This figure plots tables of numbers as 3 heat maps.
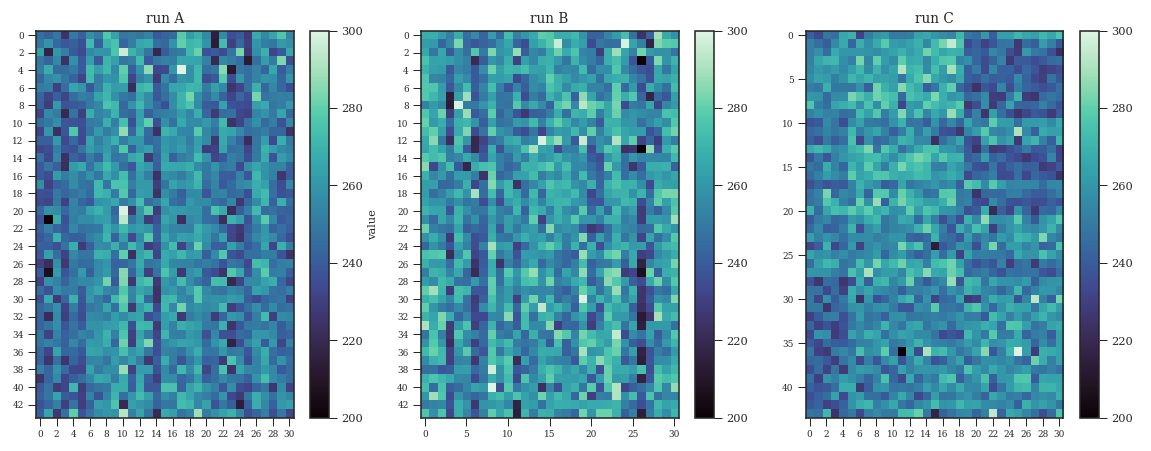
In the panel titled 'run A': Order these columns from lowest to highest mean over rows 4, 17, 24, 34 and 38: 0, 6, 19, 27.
0, 6, 27, 19
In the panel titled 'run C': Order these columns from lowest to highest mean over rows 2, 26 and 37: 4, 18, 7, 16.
4, 7, 16, 18
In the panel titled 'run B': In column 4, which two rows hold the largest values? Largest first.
8, 1
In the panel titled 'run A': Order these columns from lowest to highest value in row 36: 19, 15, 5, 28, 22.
5, 28, 15, 22, 19
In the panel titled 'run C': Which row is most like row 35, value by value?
33
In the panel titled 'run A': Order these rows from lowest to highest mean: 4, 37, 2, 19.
37, 19, 2, 4
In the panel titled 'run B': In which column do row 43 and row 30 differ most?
13
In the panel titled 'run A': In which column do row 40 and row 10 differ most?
13
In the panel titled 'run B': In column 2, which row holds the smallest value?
38
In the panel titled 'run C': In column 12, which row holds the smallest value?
31
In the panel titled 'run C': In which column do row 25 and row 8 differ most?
18
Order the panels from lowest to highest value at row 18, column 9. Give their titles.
run B, run A, run C
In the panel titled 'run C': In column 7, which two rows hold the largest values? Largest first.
27, 13
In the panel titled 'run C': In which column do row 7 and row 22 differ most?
6
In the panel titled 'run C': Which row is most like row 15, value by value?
16
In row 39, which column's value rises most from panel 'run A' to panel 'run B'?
0
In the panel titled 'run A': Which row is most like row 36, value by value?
29
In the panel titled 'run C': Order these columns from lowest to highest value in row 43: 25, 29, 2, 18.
29, 18, 25, 2
